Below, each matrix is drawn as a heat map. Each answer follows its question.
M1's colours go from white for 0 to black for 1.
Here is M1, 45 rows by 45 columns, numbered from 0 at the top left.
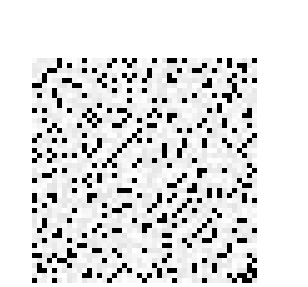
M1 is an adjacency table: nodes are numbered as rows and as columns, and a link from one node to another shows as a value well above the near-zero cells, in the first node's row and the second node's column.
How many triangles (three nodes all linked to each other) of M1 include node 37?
5
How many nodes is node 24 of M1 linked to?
7
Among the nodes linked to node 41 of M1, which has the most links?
node 43
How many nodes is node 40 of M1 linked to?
7
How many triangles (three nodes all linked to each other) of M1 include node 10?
5
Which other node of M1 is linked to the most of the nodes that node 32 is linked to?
node 36
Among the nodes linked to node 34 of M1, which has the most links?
node 16
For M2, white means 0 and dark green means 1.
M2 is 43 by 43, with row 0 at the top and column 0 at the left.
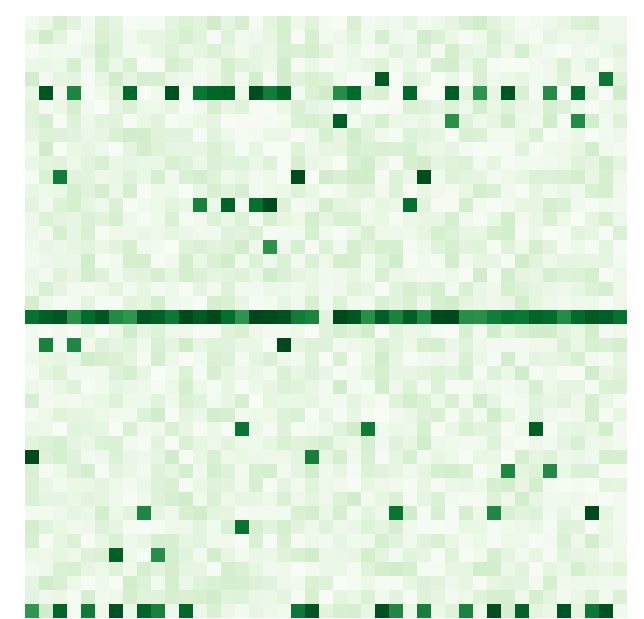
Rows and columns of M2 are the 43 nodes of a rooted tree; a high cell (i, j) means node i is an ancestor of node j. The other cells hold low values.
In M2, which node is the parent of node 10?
5
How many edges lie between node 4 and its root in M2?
2
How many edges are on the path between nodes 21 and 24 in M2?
2
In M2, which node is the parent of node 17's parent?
13
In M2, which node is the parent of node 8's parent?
42
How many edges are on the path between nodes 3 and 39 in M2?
4
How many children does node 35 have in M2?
4
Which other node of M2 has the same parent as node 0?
20
